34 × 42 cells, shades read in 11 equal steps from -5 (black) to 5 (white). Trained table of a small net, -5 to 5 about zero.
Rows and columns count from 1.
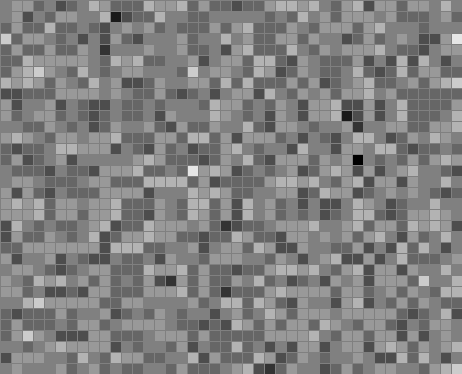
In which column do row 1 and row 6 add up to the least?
34
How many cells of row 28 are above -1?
30
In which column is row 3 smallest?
10
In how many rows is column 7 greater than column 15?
9
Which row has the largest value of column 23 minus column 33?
15
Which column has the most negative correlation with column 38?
22
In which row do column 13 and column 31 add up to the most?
16
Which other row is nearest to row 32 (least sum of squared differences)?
26
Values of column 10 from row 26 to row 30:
1 1 -1 1 -1
